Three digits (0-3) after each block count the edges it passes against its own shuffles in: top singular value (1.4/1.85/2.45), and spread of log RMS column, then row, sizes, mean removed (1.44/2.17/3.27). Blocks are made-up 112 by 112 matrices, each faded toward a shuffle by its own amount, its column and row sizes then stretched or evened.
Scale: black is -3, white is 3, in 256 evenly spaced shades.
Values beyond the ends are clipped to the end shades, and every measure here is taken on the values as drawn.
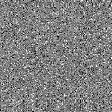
2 1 0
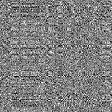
3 0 2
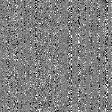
1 3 0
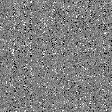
0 2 1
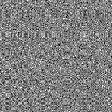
3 0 0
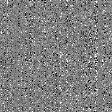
0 3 1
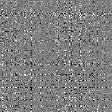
2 3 3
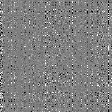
3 3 2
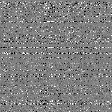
2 1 3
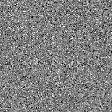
2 0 1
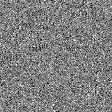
2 0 0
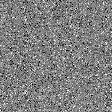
1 1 0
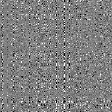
3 3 2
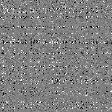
1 2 3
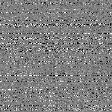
2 0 3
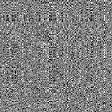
3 2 1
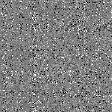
0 2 2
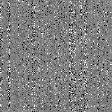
2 3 1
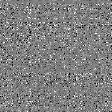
0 2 3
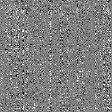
0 3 2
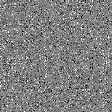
2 1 0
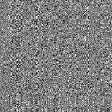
3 2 0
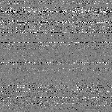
2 1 3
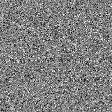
1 0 1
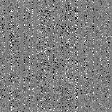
1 3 1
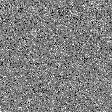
0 0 1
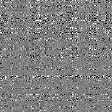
2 2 3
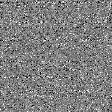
1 0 2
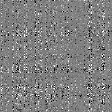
1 3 2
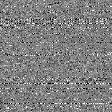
2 0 3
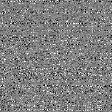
1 1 3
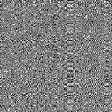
3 1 2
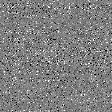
0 1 2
